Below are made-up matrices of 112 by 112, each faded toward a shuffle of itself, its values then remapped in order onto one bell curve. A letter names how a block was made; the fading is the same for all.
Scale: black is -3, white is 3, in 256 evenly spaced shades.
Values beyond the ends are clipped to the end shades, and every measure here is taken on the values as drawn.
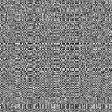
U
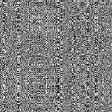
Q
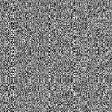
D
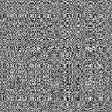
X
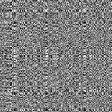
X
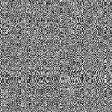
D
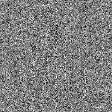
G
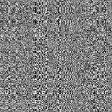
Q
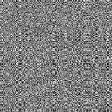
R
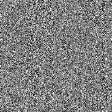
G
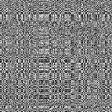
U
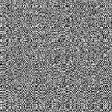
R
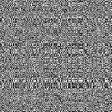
R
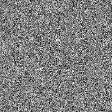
G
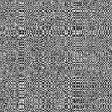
U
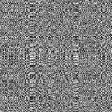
X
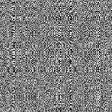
D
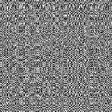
X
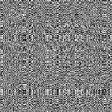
X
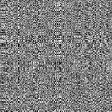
D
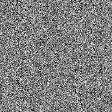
G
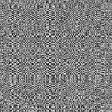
U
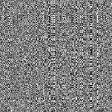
Q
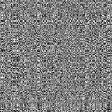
R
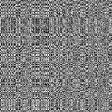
U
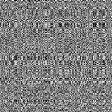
X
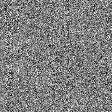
G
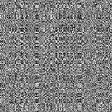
R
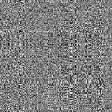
Q
